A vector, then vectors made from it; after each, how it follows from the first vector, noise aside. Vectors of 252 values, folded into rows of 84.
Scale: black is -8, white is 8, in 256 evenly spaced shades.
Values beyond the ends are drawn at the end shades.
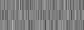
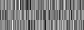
scaled up.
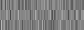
wrapped around.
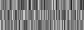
reversed, negated, scaled up.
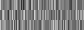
reversed, negated, scaled up.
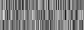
wrapped around, scaled up.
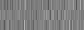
wrapped around, partly zeroed.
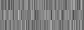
wrapped around.
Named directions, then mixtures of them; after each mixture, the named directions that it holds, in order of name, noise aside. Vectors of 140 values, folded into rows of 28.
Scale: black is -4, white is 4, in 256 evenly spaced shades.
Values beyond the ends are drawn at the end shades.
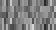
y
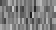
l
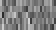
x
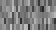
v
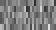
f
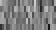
f, l.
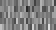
f, v.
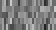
y.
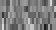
x, y.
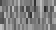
f, l.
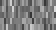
l, y.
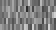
f, v.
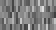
v.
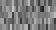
v.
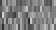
x.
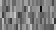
f, x.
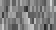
x, y.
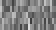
v, x.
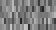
v.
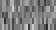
v, y.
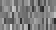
v.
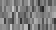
v.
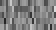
l, y.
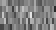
l, x.
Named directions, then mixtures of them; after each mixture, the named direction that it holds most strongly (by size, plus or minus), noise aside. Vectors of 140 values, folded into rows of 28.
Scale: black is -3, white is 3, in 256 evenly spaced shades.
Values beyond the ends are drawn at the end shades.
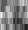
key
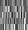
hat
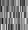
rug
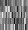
hat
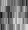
key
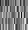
hat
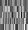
hat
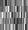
hat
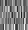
hat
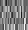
hat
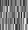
hat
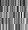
rug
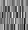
hat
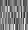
hat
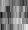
key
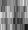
key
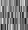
rug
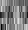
key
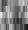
key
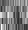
key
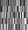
rug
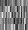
hat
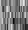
rug
